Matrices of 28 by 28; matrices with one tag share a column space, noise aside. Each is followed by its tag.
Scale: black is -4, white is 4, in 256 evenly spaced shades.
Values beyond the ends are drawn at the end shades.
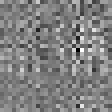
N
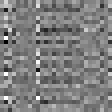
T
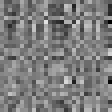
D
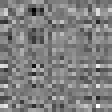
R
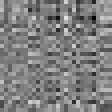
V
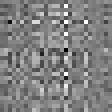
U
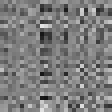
R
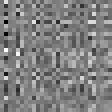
U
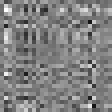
R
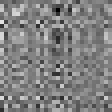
R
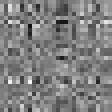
D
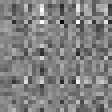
D
